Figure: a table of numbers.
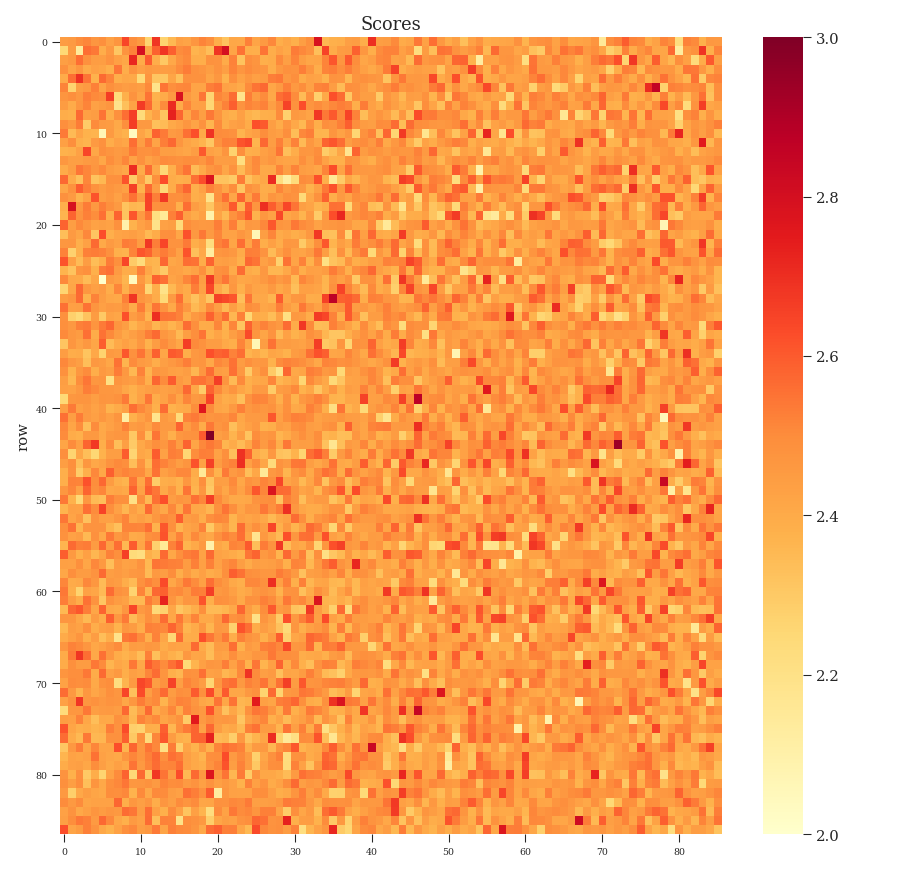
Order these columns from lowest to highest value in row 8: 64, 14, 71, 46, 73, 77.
73, 77, 64, 71, 46, 14
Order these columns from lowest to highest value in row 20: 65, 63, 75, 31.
75, 65, 63, 31
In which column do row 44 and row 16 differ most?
35
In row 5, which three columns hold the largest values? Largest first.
77, 76, 55
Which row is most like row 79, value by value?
78
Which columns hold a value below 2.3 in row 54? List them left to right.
25, 60, 65
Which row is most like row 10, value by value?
26
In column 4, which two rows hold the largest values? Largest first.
44, 17
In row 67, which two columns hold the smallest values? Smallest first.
67, 83
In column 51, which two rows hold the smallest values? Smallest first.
34, 58
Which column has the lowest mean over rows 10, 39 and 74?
9
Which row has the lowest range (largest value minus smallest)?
13
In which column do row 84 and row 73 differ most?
46
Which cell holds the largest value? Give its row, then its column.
43, 19
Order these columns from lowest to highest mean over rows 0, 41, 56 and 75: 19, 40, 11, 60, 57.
11, 60, 57, 40, 19
